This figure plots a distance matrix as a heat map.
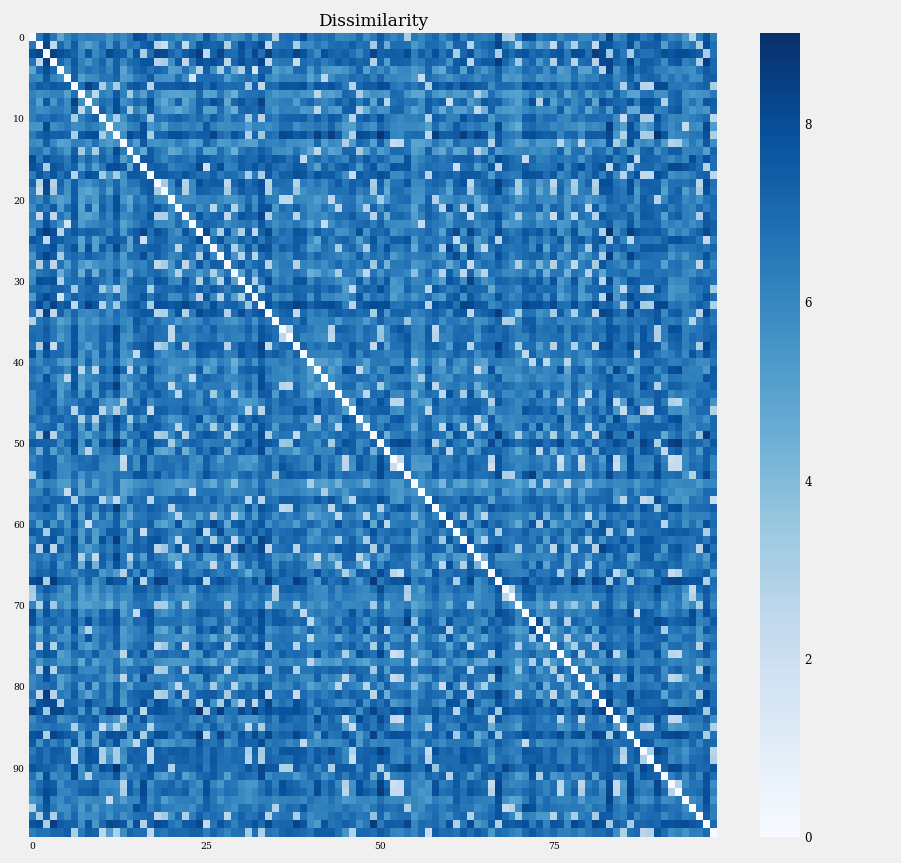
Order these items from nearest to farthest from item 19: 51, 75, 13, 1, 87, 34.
1, 34, 75, 51, 87, 13
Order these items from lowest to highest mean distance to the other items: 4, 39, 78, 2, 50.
4, 78, 39, 50, 2
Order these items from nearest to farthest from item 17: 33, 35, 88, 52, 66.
88, 33, 66, 52, 35
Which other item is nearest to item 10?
85
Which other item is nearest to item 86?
25
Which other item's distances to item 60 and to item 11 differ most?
8
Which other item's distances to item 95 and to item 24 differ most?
68
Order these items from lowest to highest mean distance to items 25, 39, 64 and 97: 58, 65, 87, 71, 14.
14, 87, 65, 71, 58
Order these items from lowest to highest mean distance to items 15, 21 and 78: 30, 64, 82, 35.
64, 35, 82, 30
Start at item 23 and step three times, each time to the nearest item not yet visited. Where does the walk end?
42
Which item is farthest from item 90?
12
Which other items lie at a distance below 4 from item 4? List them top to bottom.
24, 27, 30, 32, 82
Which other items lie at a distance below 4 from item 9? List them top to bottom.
7, 14, 41, 47, 64
